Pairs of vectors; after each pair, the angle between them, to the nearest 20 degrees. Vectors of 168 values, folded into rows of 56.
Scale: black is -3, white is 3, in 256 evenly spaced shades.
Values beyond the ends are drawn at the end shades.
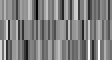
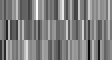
160 degrees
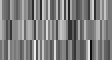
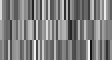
20 degrees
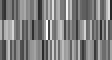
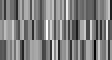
40 degrees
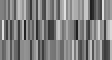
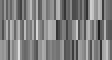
160 degrees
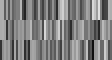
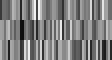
120 degrees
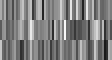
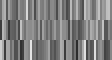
60 degrees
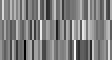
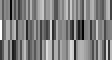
120 degrees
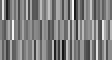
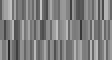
80 degrees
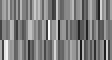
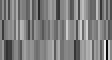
120 degrees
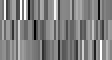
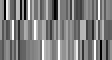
160 degrees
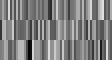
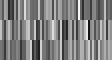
120 degrees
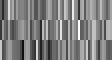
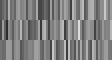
60 degrees
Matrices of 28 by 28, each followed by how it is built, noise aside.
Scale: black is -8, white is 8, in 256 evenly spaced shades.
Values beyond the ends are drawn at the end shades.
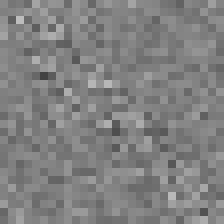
banded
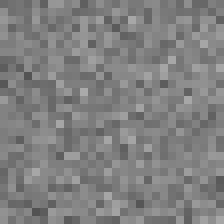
noise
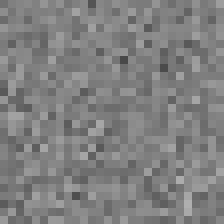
noise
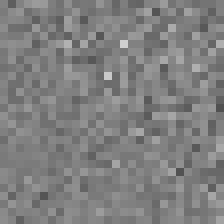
upper triangular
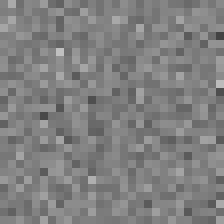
uneven columns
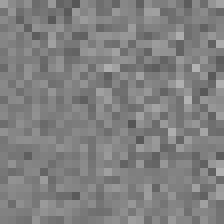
upper triangular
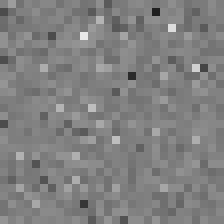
sparse
